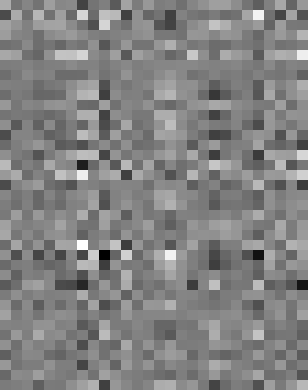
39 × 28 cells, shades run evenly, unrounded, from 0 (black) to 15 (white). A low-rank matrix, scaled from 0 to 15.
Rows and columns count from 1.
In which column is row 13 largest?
16
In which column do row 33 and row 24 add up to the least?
8
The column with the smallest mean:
10
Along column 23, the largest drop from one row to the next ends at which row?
26
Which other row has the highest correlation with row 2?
22
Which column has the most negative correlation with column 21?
17
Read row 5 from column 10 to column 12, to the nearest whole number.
5 7 9
